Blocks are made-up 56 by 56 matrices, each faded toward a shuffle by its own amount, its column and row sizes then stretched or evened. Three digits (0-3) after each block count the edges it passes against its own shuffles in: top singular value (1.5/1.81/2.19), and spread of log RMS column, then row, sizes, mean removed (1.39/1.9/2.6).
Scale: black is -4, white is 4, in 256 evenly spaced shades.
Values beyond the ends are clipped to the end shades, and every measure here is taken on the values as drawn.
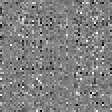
0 3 2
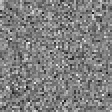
1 0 0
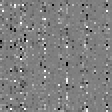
0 3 1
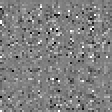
0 2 2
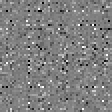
1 2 2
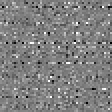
0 1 3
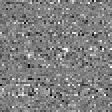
1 0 3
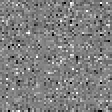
0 2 2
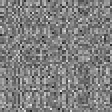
3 1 0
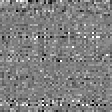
2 0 3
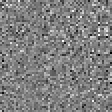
2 2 1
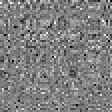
3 0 2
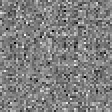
2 1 0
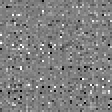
0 2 2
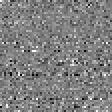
1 0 3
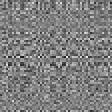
3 0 3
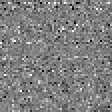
1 0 2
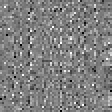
3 2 0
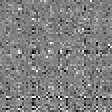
3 2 2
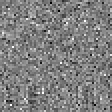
1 0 0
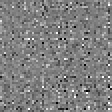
1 2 2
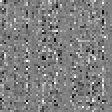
2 3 0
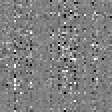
1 3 2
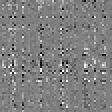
3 3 2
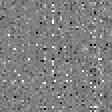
0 2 1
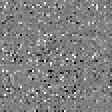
0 1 2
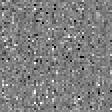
0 2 1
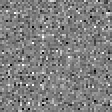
0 1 2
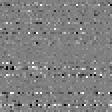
1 1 3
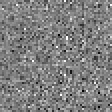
0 1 1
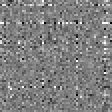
2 2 2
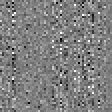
1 3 0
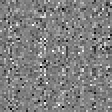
2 2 0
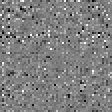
2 1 2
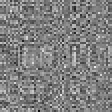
3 2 0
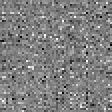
2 1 2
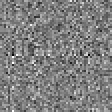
2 1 1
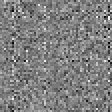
2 2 1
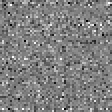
0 0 2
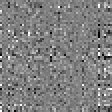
3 3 2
